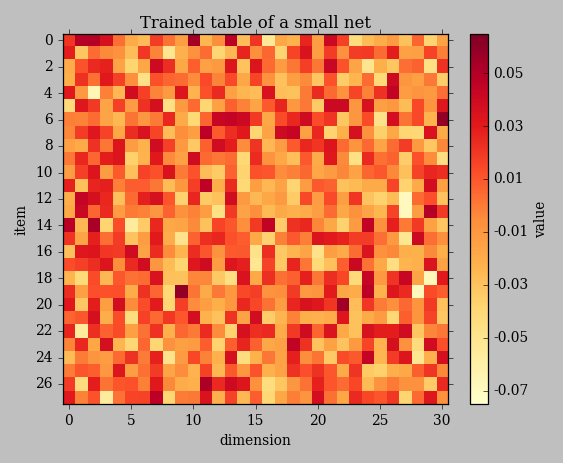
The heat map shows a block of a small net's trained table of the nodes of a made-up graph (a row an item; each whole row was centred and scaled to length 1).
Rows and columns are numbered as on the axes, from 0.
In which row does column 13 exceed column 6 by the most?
0
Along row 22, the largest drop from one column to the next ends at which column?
1
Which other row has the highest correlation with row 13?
12
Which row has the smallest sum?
13
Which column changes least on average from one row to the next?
17
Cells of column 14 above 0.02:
9
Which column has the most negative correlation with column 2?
26
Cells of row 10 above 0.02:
4
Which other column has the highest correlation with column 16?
24
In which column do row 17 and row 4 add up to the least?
15
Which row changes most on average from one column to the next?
14
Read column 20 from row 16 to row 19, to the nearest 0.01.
-0.05 -0.04 0 -0.01
